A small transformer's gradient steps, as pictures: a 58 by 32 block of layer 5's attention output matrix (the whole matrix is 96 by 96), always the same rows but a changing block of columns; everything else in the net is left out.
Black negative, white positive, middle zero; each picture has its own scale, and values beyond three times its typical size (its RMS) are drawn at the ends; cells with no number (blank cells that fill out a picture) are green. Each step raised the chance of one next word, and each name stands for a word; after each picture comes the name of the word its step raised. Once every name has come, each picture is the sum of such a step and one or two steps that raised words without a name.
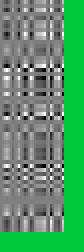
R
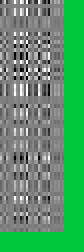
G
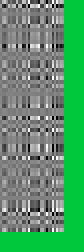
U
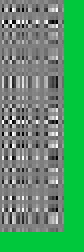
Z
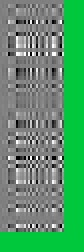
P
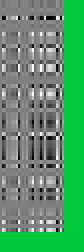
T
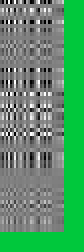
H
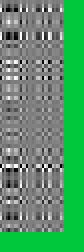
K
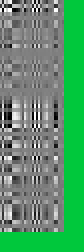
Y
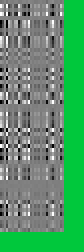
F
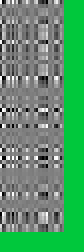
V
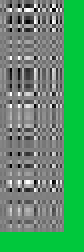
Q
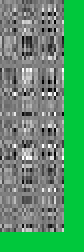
P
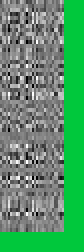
V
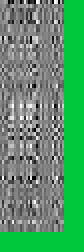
Y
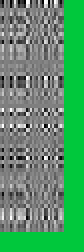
V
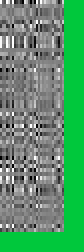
P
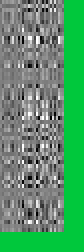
Y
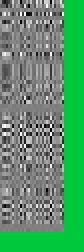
F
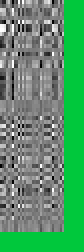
R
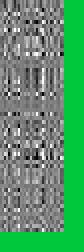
P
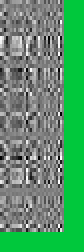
P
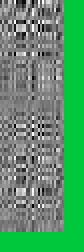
K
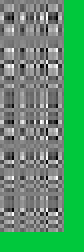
T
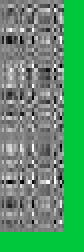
Q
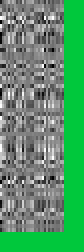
T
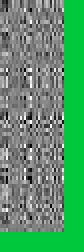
Z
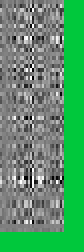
Q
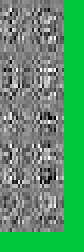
Z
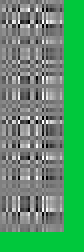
Z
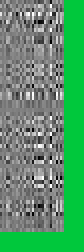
F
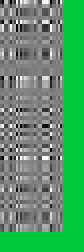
V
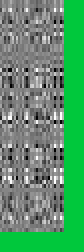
Z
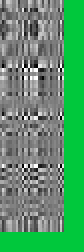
R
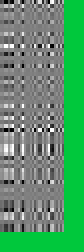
U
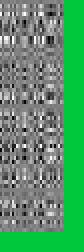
F
